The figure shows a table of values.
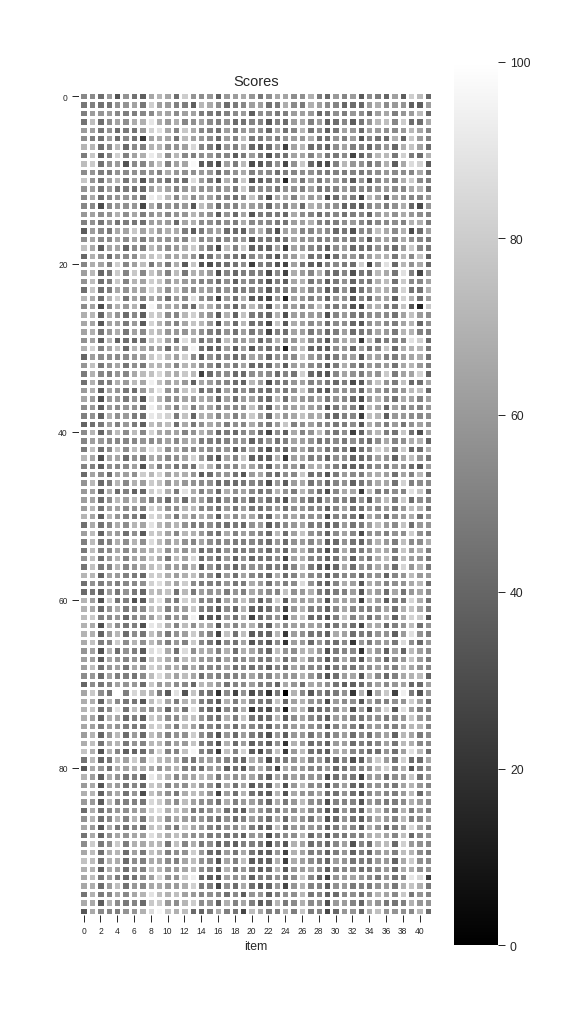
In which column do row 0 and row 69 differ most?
38
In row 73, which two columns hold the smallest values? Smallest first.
24, 20
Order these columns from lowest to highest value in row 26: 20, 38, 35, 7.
7, 20, 35, 38
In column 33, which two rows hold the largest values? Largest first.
20, 71
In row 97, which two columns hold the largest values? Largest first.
9, 8
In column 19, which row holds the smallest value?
97
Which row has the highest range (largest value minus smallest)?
71
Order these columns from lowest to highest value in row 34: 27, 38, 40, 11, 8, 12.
40, 27, 12, 11, 38, 8
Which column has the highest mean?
8
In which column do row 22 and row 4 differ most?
4
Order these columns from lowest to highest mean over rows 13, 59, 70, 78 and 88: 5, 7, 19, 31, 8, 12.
7, 31, 5, 19, 12, 8
